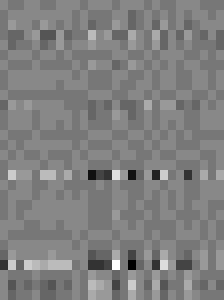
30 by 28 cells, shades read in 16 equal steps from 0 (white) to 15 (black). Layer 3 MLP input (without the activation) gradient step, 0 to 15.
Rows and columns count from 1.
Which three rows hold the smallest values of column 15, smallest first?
27, 18, 26
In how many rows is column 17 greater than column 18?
10
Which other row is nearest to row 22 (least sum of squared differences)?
25
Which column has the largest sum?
17
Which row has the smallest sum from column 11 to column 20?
29
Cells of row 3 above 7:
13
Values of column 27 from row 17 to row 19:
8 8 7
